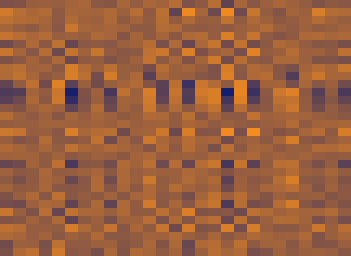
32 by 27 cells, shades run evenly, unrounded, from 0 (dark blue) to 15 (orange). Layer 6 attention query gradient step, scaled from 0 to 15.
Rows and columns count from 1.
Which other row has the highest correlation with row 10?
9
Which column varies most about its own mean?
18
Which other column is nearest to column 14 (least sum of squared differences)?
22
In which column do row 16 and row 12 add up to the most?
23
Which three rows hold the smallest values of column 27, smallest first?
12, 21, 13
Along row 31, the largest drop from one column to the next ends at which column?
15
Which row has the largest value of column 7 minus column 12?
10
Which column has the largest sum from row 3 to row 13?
19
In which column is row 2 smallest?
14
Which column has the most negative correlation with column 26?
17
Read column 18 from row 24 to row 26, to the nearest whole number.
6 9 4
